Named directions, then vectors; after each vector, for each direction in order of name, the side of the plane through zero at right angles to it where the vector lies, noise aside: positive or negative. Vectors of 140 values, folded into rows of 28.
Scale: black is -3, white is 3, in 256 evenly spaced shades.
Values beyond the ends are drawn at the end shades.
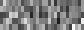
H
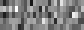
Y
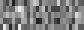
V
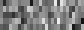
negative, negative, positive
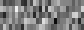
positive, positive, positive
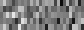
positive, positive, negative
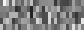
positive, negative, negative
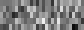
negative, negative, positive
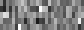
negative, positive, negative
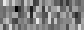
positive, negative, negative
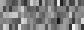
positive, positive, negative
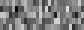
negative, negative, negative
